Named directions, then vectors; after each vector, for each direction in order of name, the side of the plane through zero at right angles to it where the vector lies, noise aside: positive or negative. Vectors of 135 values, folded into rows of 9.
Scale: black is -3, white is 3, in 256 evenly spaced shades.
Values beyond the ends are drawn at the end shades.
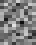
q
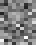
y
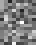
negative, negative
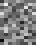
positive, negative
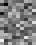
negative, positive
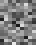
negative, negative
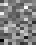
positive, negative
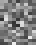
negative, negative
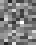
negative, negative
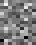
positive, negative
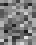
negative, positive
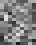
negative, negative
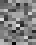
positive, positive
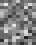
positive, negative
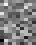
positive, negative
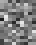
negative, negative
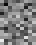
negative, positive
